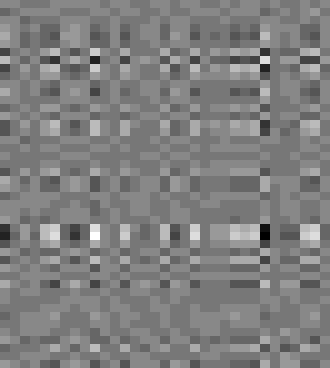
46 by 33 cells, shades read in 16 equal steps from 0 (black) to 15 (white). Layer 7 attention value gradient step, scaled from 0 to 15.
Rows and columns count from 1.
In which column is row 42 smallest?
10
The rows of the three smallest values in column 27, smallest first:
30, 29, 9
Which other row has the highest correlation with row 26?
42
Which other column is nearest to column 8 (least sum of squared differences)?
18
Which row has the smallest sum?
8
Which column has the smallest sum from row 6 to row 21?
27
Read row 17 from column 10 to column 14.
11 8 7 10 7
